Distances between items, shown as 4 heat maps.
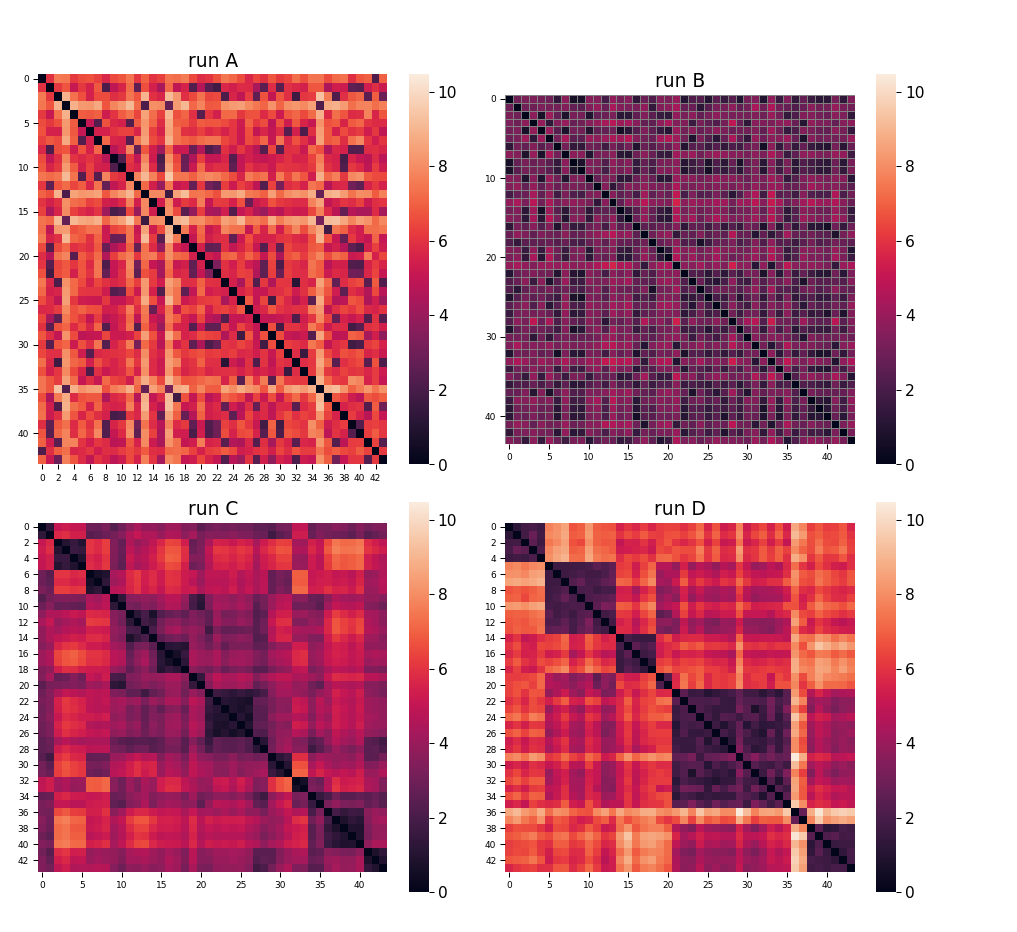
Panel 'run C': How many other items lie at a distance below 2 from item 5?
3
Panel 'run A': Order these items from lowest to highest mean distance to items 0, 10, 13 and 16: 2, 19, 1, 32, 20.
1, 19, 20, 32, 2
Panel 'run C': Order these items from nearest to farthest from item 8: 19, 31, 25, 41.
31, 41, 25, 19
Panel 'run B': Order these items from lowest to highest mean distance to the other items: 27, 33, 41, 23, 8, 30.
8, 27, 23, 30, 41, 33
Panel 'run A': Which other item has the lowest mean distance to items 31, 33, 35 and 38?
6
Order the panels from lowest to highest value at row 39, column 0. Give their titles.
run B, run C, run A, run D
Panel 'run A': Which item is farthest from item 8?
11
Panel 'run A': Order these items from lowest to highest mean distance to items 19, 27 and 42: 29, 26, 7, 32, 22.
22, 32, 29, 26, 7
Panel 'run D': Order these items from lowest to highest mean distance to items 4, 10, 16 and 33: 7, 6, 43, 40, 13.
13, 6, 7, 43, 40
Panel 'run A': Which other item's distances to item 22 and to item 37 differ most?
2
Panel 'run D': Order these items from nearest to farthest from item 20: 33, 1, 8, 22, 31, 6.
8, 6, 33, 31, 1, 22
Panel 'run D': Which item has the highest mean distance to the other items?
36
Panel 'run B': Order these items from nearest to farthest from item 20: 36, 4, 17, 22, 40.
4, 36, 40, 22, 17
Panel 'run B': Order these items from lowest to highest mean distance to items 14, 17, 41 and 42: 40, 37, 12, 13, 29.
40, 29, 37, 12, 13
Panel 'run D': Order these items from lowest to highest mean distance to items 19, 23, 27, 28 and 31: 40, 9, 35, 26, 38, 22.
26, 22, 35, 9, 38, 40
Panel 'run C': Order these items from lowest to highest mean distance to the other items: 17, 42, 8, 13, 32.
42, 13, 17, 32, 8
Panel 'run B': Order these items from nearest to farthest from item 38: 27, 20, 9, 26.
27, 9, 26, 20
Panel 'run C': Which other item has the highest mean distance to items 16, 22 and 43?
3
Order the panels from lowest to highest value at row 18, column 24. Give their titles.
run B, run A, run C, run D
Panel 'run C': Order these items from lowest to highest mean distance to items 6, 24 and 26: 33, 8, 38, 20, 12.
8, 20, 12, 38, 33
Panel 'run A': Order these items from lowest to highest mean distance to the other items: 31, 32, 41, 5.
41, 32, 31, 5
